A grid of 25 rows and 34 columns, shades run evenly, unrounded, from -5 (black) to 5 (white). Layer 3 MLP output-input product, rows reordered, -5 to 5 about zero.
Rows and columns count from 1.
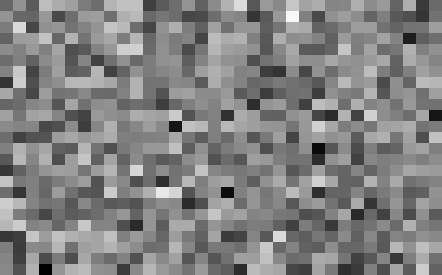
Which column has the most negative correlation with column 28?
12
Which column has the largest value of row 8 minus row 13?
2
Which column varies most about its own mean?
25
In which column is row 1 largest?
19
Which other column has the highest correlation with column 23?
10
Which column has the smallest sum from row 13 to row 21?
28
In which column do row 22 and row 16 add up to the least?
1
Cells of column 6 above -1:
17
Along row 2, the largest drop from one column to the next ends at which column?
24
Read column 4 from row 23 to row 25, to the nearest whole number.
0 -2 -5
